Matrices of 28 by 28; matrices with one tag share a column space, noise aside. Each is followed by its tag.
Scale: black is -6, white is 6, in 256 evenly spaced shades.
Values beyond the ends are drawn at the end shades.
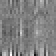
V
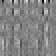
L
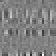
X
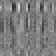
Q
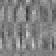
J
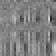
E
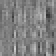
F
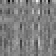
L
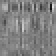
Q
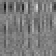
Q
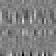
X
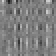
L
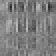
Q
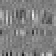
X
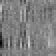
J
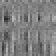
E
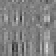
E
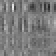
Q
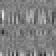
X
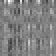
L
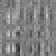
F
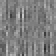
F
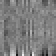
V
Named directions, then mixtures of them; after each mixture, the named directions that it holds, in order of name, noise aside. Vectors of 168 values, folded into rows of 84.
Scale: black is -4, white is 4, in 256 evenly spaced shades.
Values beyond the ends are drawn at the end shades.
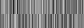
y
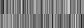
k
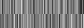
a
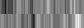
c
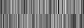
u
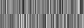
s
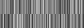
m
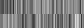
c, k, y.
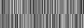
a, y.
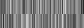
a, s, u.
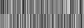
k, m, s.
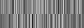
m, u, y.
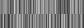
m.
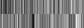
a, c, u.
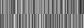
a, y.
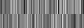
u.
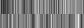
c, k, u.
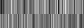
k, u.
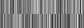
k, m, y.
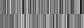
a, s.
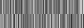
a.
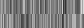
a, s, u.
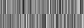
s.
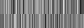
a, s, y.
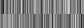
k.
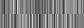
y.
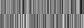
a, s.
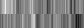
c.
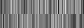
u.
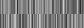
a, y.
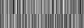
a, k, y.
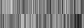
c, s, u.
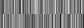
k, m.
